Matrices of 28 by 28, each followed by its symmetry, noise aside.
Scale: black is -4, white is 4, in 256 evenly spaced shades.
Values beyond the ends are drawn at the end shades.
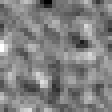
antisymmetric.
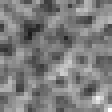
symmetric.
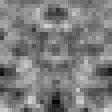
mirrored left to right.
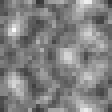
mirrored top to bottom.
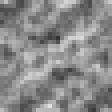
same after a half turn.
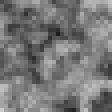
symmetric.
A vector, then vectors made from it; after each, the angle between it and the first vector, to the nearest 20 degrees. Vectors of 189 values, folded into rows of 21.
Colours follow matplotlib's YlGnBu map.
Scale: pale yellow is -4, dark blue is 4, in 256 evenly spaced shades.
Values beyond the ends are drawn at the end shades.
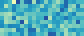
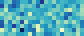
60 degrees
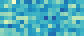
40 degrees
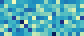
60 degrees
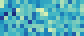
100 degrees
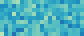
100 degrees
